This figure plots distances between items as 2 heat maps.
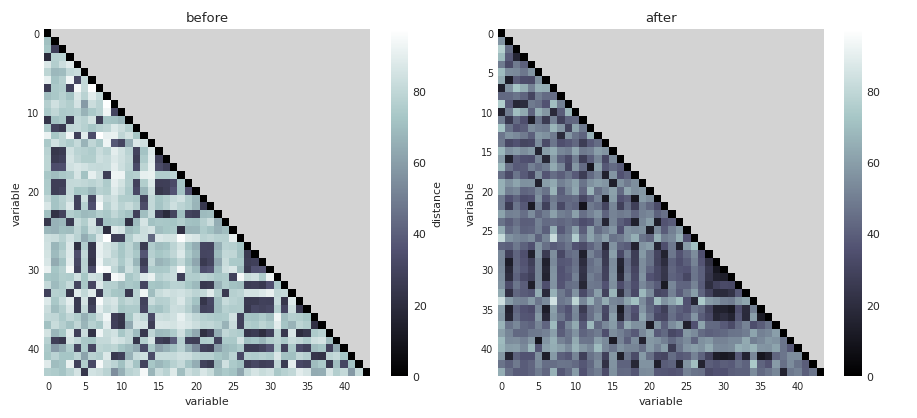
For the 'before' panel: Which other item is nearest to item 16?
23
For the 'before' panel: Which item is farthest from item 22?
7
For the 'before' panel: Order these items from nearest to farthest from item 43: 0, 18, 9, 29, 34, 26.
9, 26, 18, 0, 29, 34
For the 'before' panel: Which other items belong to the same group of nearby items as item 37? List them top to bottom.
9, 10, 14, 26, 36, 41
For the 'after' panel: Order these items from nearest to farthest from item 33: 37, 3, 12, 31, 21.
31, 21, 3, 12, 37
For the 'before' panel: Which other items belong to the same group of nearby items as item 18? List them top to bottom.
8, 25, 31
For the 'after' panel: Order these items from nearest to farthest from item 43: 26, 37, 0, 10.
26, 37, 10, 0
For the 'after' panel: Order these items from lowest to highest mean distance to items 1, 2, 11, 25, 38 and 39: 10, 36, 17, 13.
36, 17, 13, 10
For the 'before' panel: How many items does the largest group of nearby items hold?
15
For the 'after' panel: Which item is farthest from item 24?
34
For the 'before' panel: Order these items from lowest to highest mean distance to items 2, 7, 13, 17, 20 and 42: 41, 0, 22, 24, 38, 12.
12, 38, 22, 24, 0, 41
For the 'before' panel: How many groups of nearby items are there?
6
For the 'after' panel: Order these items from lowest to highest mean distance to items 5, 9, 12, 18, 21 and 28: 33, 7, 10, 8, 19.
33, 8, 19, 10, 7
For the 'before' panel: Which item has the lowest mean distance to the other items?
40
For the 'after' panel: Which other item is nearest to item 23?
40
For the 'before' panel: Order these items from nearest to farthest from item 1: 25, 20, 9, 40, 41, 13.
20, 40, 25, 13, 41, 9
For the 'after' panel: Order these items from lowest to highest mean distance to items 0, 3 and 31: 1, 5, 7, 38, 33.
1, 33, 7, 38, 5
